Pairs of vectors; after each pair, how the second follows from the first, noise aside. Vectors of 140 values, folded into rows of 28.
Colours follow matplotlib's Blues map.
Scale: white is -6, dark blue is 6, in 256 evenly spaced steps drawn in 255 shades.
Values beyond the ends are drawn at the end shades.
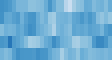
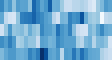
reversed, negated, scaled up.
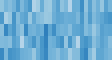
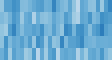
wrapped around, negated.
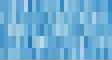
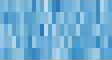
wrapped around, negated.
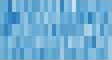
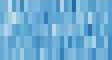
negated.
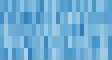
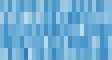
negated.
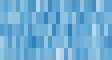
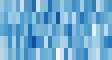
scaled up.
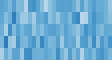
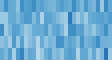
shuffled.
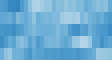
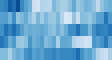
scaled up.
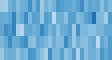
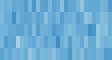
reversed, negated, shrunk.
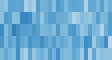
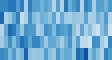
reversed, negated, scaled up.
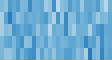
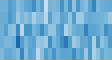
shuffled.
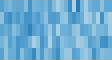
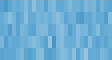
wrapped around, shrunk.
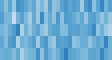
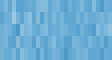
shrunk.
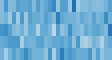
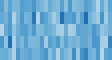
shuffled.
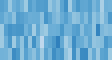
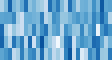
negated, scaled up.
